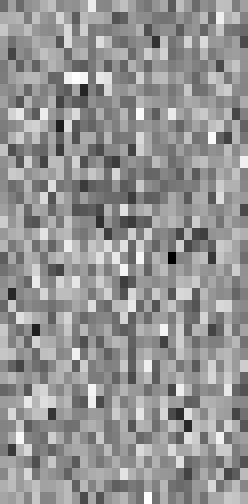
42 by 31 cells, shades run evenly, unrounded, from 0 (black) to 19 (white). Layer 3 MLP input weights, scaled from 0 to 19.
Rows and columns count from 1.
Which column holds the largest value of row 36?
29
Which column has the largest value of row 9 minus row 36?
24
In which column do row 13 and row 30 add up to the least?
17
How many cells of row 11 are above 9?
25
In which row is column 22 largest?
10
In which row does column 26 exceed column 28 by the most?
27
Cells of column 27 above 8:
37
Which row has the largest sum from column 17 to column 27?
38
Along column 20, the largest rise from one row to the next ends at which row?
5
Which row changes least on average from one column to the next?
9
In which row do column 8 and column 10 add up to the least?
11
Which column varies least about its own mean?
1
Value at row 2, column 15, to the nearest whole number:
6
